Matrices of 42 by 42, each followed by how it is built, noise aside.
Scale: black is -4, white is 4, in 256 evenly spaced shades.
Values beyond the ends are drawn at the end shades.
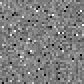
sparse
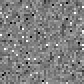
sparse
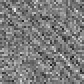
Toeplitz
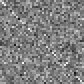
diagonal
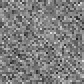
Toeplitz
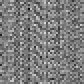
repeating rows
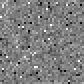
sparse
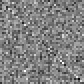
diagonal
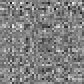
low rank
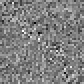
block diagonal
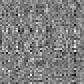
low rank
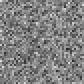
repeating rows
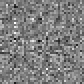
low rank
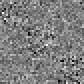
block diagonal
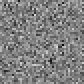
repeating rows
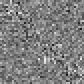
block diagonal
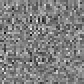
low rank
